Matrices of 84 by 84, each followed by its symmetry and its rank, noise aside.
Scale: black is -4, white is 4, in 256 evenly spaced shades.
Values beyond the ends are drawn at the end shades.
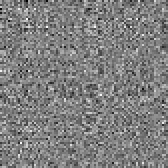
no symmetry, rank eight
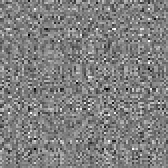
no symmetry, rank eight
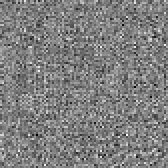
no symmetry, rank twelve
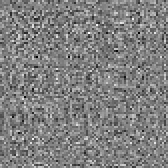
antisymmetric, rank eight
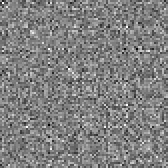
symmetric, rank twelve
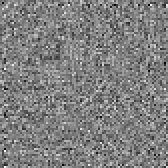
symmetric, rank twelve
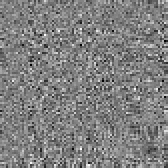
no symmetry, rank eight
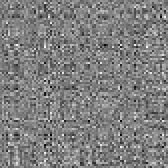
no symmetry, rank eight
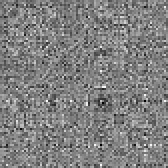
symmetric, rank eight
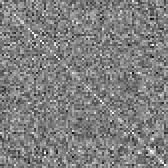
symmetric, rank eight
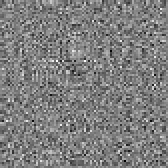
no symmetry, rank eight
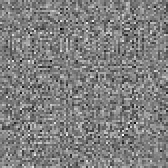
antisymmetric, rank twelve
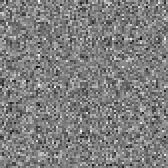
no symmetry, rank twelve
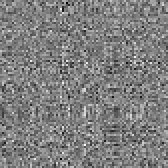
no symmetry, rank eight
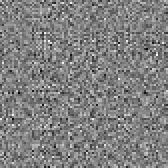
no symmetry, rank eight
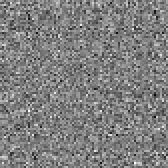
no symmetry, rank twelve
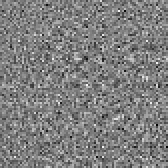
no symmetry, rank twelve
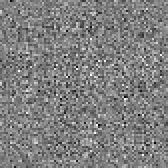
antisymmetric, rank twelve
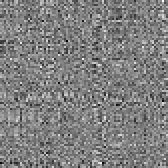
antisymmetric, rank eight
